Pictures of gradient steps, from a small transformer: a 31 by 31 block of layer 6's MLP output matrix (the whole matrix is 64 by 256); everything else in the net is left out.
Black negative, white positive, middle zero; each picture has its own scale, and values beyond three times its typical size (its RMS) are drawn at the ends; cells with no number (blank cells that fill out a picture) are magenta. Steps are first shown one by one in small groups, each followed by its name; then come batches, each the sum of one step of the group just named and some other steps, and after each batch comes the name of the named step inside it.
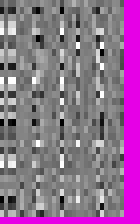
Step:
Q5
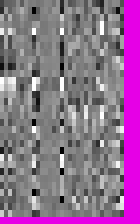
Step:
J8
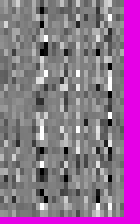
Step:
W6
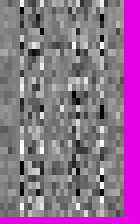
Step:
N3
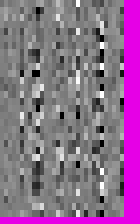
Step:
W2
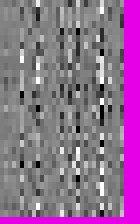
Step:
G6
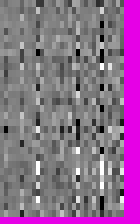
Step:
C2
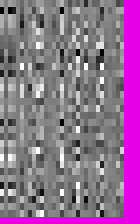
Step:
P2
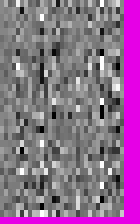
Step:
G6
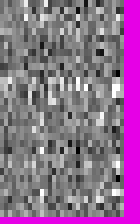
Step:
J8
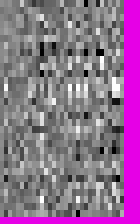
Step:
W6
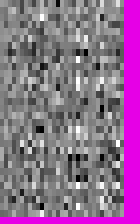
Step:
G6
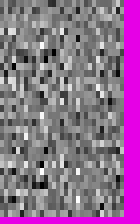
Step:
Q5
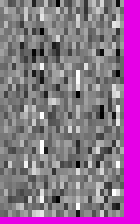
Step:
N3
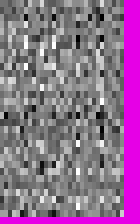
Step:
Q5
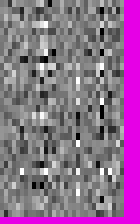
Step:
W2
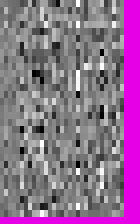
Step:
W2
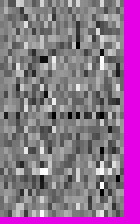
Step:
N3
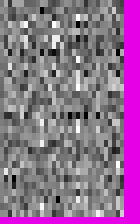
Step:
W6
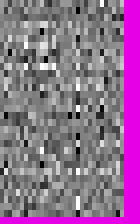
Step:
N3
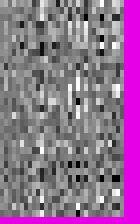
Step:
N3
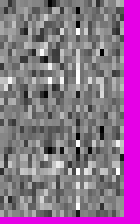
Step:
Q5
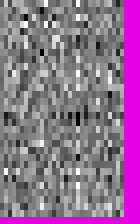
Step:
W6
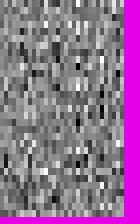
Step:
G6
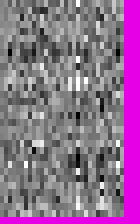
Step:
N3
